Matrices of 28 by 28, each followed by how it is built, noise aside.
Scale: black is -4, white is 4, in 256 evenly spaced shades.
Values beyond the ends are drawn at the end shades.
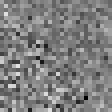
lower triangular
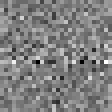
uneven rows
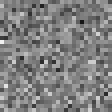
noise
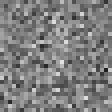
noise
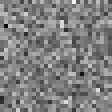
noise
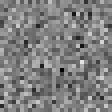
noise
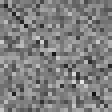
diagonal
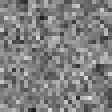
noise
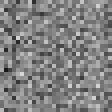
repeating rows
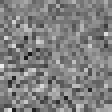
lower triangular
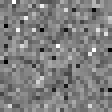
sparse
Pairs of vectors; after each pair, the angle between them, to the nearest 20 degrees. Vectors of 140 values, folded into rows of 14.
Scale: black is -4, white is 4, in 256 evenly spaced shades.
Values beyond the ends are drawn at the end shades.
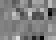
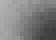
80 degrees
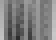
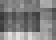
120 degrees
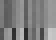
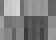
80 degrees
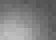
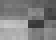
40 degrees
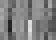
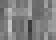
160 degrees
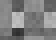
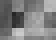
140 degrees
